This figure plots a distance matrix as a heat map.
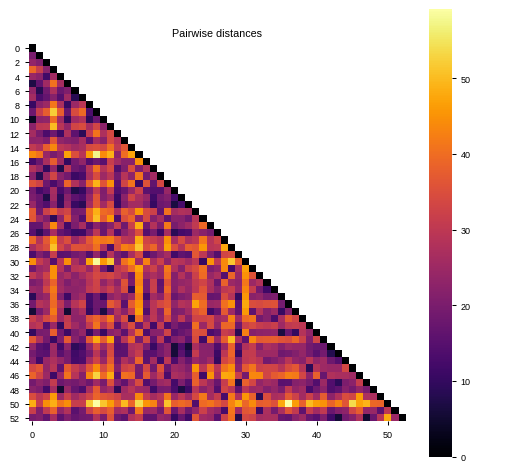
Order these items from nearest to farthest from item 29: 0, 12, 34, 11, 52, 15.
52, 0, 12, 34, 11, 15
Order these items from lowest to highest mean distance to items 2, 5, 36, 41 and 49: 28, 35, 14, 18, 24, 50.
35, 18, 24, 14, 28, 50
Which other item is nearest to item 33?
34
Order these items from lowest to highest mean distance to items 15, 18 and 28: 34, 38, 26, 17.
26, 17, 34, 38
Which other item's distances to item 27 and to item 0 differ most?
10
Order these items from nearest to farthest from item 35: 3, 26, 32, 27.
26, 32, 27, 3
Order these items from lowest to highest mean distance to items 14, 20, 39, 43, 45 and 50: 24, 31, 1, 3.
1, 24, 3, 31
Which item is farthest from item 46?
9
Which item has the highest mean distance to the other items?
50
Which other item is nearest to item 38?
14
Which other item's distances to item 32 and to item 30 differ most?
49
